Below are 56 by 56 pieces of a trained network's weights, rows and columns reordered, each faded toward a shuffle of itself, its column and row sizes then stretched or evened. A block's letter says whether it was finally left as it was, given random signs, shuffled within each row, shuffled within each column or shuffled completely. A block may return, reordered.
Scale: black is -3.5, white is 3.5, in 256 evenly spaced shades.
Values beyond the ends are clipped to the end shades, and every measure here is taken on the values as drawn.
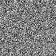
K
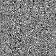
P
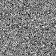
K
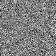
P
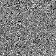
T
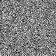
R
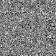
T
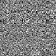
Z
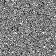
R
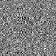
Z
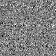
K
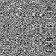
Z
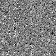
P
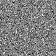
R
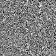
P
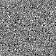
T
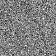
P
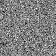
R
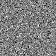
R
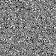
K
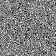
R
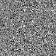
T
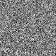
K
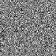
Z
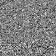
K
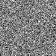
P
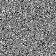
K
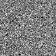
T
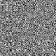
Z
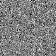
P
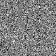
P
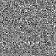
Z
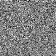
K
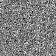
R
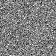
R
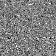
K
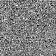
K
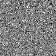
K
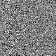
P
